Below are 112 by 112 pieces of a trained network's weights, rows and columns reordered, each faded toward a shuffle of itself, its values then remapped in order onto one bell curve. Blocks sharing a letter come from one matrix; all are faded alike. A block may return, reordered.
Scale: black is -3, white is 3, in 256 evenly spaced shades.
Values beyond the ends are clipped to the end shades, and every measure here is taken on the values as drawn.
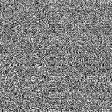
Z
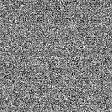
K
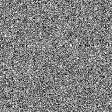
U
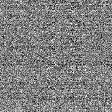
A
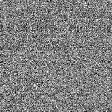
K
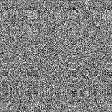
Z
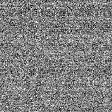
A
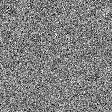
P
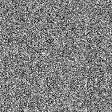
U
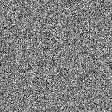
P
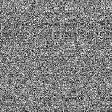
K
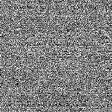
A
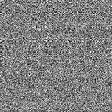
Z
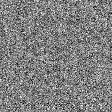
U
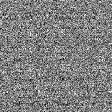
A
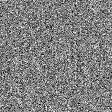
P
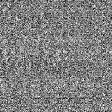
K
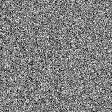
P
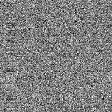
K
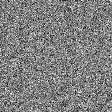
P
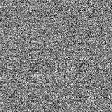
K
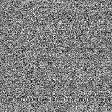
A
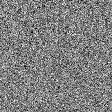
P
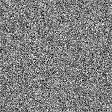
U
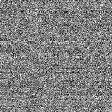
A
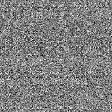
Z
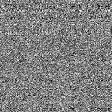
Z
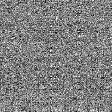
A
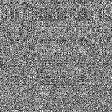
Z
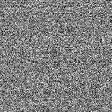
K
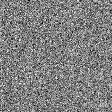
P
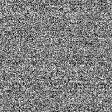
A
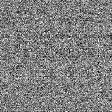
A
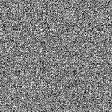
K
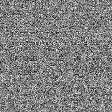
K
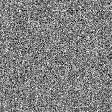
U
